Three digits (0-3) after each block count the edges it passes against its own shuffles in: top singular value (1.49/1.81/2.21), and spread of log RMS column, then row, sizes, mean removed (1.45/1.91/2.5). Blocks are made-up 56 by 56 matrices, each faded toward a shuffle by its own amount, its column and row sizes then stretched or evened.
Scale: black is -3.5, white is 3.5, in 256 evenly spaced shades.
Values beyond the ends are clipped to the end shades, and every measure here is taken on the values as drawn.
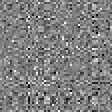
3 2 1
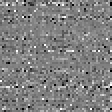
2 1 3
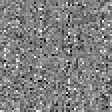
0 2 0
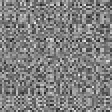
3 0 2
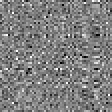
3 1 2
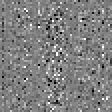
0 3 0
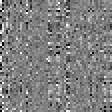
3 3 0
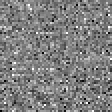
1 1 2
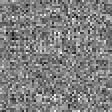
2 1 1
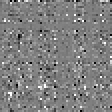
0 3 3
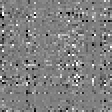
0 3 3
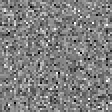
0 1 0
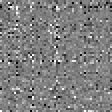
2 2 2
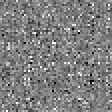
0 2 1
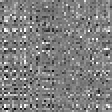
3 3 2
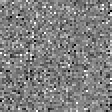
0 1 0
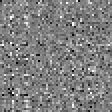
1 2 1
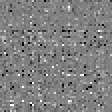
1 2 2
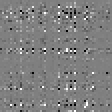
2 3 3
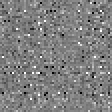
0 2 2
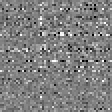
0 1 3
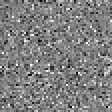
0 0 2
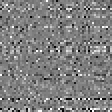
3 0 3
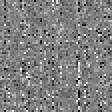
2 3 1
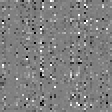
0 3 1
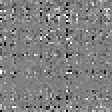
1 3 3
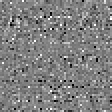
1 1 2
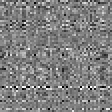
3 1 3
